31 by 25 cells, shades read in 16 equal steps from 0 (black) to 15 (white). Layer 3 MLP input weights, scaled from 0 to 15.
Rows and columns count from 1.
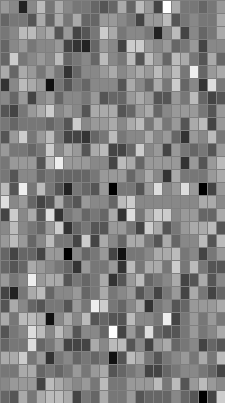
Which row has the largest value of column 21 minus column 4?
15
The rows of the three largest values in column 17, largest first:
26, 18, 5
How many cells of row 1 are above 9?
6
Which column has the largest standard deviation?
13
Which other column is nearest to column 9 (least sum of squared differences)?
11
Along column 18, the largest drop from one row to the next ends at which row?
3
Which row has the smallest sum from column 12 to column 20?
29
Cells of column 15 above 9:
11
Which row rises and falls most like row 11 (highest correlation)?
4
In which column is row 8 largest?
22
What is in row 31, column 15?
9
